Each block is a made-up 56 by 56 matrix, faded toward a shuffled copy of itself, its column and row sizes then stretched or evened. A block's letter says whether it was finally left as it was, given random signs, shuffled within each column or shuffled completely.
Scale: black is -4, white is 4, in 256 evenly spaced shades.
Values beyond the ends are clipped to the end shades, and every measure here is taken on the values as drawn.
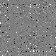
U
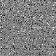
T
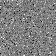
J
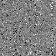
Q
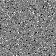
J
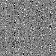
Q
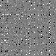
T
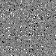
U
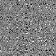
T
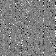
Q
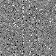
Q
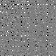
U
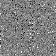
Q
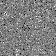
J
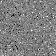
J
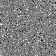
J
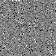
Q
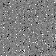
Q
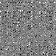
T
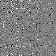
T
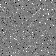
J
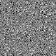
U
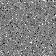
J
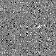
U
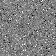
J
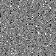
Q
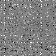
U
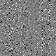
Q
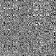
T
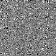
U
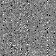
Q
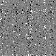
U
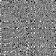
T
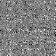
U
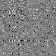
T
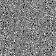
Q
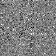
U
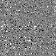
U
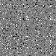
T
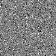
Q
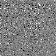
U
